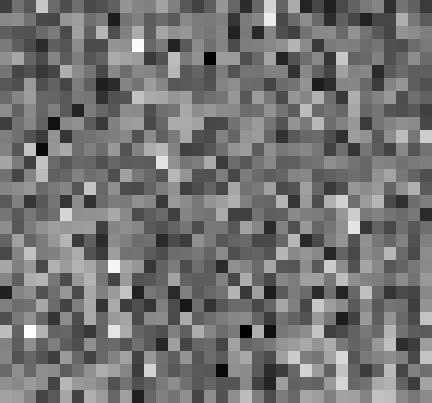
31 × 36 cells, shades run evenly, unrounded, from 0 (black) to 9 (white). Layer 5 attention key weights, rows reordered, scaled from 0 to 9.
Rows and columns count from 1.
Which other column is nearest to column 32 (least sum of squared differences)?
2
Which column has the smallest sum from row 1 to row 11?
28
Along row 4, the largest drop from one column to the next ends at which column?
13
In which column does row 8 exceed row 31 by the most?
12
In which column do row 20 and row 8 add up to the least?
9
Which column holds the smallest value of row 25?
29
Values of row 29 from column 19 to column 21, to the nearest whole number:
0 5 5
